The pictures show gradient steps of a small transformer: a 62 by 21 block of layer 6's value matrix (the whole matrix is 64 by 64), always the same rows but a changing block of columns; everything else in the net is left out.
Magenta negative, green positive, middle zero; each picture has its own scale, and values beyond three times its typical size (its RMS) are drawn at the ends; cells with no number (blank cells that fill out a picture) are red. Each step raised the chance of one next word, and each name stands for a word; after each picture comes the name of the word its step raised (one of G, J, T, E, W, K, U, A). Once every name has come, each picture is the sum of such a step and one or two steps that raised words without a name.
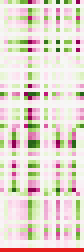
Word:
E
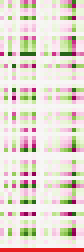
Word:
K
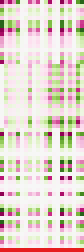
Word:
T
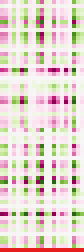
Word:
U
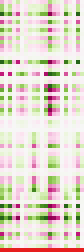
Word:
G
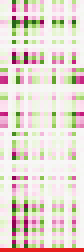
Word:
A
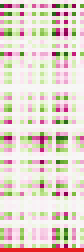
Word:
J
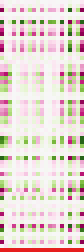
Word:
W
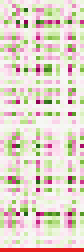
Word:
U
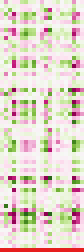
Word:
G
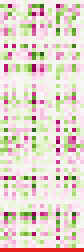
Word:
J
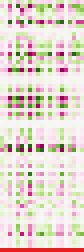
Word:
K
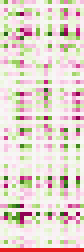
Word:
G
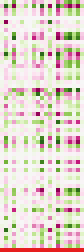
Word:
J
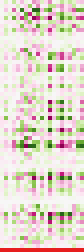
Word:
E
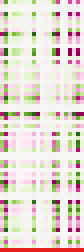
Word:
K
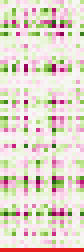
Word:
U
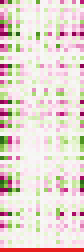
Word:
W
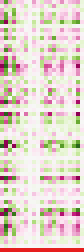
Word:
T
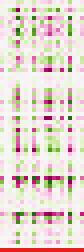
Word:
U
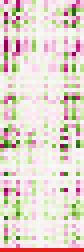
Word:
E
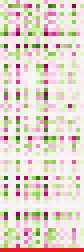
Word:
J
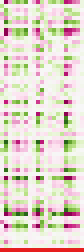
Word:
T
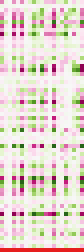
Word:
U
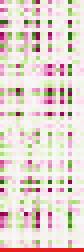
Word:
U
